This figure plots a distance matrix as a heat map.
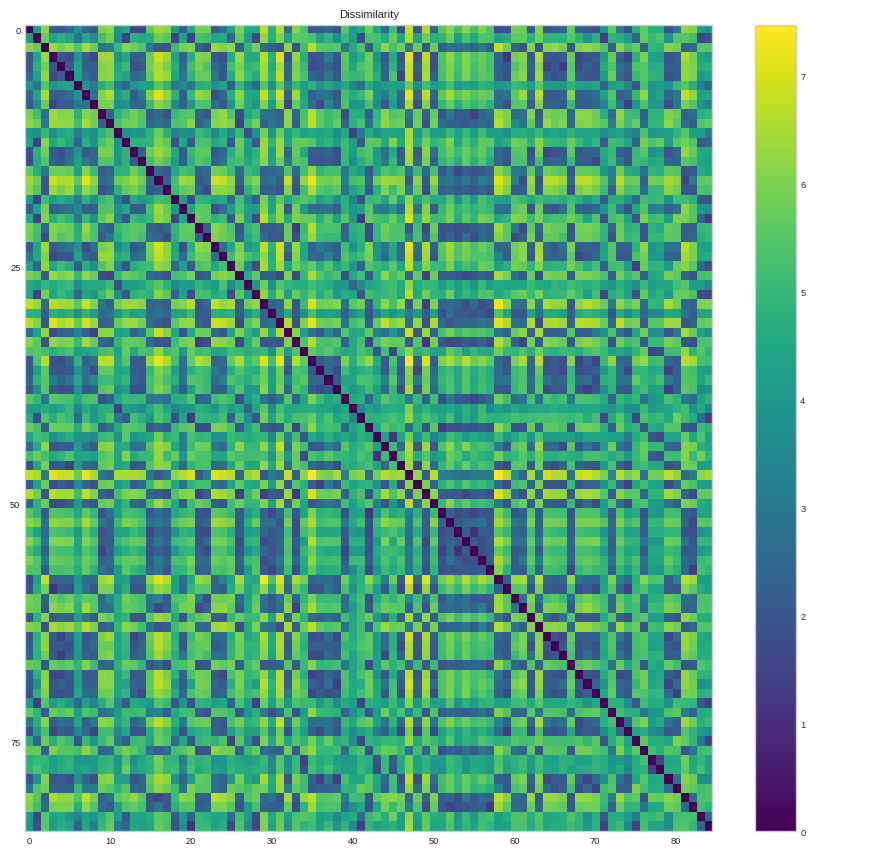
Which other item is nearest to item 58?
0
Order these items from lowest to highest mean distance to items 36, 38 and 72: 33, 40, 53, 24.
24, 53, 40, 33
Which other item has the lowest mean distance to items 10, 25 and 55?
53
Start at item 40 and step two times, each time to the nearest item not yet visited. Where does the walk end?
27
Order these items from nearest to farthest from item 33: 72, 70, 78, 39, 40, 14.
72, 39, 40, 78, 14, 70
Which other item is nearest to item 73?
68
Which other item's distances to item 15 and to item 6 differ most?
81
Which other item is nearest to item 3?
59
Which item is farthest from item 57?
58
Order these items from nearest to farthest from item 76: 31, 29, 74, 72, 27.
31, 29, 72, 74, 27
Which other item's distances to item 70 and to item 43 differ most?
45
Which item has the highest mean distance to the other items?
47
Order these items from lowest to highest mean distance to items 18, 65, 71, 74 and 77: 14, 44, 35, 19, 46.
19, 46, 14, 44, 35
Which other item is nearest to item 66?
4
